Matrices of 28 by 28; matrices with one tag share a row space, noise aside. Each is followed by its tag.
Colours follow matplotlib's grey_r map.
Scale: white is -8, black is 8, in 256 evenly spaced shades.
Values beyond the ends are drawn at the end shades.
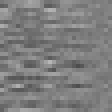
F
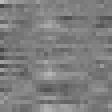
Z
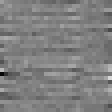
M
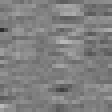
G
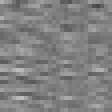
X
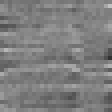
M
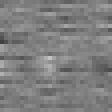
Z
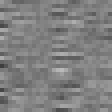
G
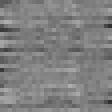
M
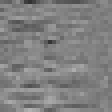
F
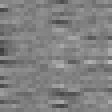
G
